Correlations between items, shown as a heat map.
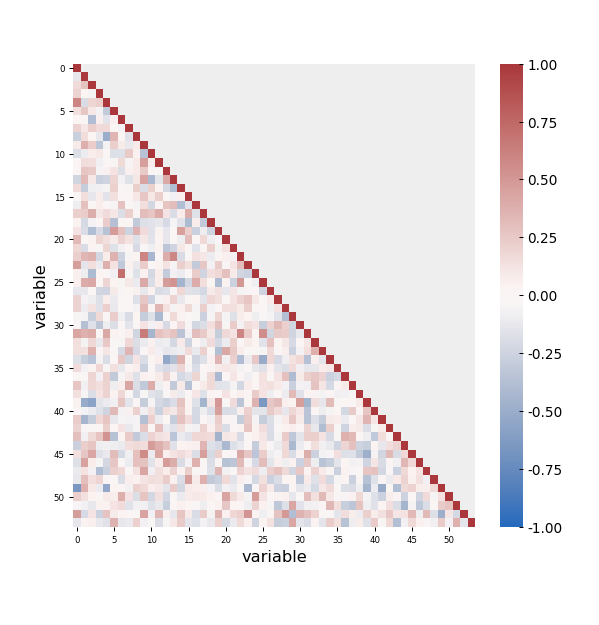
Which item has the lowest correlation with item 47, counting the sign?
3
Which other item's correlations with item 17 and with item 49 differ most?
0
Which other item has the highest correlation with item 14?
19
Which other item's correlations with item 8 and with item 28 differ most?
4
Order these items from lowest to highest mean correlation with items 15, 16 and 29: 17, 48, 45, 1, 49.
45, 17, 49, 1, 48
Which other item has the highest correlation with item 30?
39
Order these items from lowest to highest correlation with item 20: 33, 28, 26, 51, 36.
26, 36, 28, 51, 33
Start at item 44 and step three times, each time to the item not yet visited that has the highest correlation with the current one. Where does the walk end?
7
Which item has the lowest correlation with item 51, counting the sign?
44
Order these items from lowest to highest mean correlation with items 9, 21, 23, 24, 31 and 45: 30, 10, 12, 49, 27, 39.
10, 39, 49, 12, 30, 27
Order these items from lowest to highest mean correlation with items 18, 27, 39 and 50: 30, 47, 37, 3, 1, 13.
1, 3, 13, 37, 47, 30
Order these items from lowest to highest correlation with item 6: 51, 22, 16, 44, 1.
22, 44, 1, 51, 16
